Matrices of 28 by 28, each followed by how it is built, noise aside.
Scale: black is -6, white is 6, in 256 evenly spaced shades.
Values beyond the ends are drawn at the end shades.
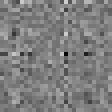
low rank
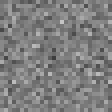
repeating columns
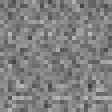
repeating columns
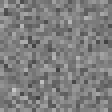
repeating rows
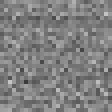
repeating columns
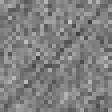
Hankel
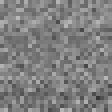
repeating columns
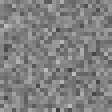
repeating rows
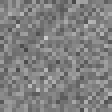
Hankel
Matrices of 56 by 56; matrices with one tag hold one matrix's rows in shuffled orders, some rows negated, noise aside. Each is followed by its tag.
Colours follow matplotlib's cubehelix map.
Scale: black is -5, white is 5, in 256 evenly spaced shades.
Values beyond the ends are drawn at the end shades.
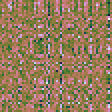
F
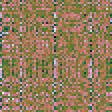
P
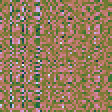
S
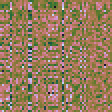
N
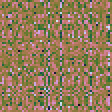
F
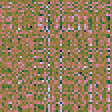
F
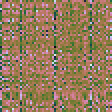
P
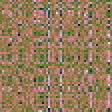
F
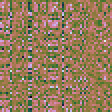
N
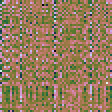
P
